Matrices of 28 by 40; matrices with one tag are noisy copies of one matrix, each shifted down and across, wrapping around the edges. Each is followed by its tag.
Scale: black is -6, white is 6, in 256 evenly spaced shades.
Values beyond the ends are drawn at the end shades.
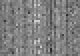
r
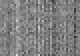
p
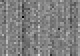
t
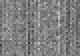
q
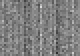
t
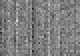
t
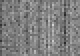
r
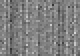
t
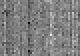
p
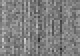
p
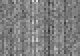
r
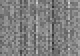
t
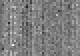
r
